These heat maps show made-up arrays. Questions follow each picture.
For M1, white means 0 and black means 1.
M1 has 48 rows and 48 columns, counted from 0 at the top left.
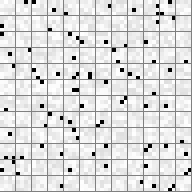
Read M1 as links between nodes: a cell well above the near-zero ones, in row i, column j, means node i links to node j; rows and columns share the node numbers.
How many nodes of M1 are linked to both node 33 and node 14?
0
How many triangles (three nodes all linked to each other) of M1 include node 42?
0
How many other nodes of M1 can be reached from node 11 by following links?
2
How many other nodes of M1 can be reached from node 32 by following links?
6
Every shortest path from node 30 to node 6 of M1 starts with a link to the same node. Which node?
node 17
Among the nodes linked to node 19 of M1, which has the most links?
node 18
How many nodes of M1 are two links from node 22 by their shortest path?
4
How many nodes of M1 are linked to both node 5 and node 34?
0
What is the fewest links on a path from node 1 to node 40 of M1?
3
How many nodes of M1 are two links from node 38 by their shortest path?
2
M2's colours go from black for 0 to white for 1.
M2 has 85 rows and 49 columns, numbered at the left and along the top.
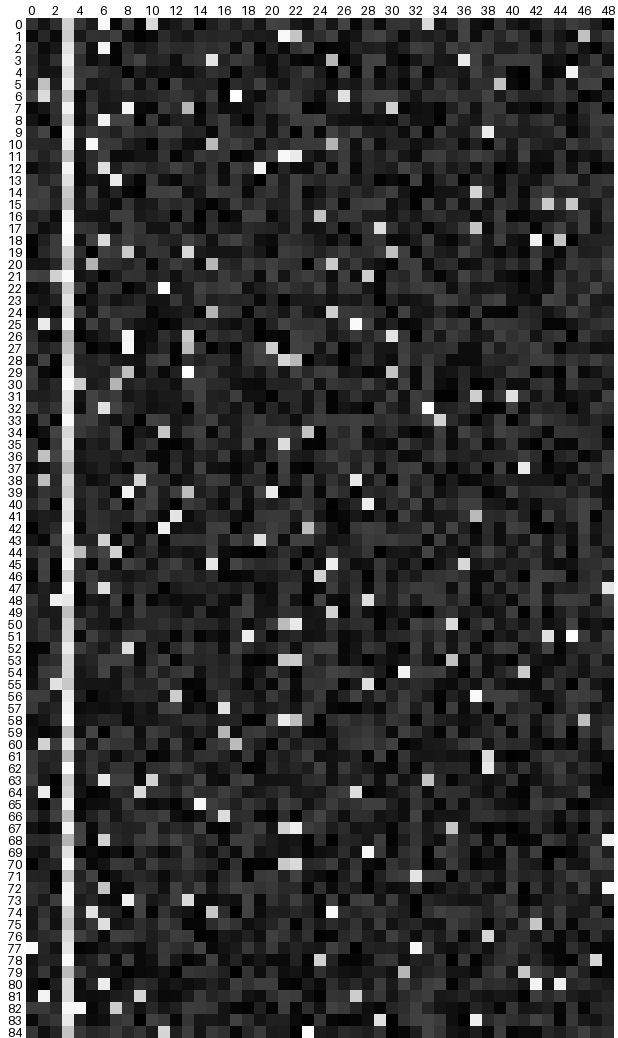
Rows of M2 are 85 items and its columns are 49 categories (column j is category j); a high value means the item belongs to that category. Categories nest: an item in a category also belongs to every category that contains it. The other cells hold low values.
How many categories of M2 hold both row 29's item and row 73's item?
3
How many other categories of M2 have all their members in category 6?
6
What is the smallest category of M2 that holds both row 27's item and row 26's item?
13
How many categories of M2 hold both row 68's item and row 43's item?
2
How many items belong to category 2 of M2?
3
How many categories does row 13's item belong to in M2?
2
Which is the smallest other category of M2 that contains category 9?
27
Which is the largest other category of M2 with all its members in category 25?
15
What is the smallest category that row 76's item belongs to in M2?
38
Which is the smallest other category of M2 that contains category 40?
37
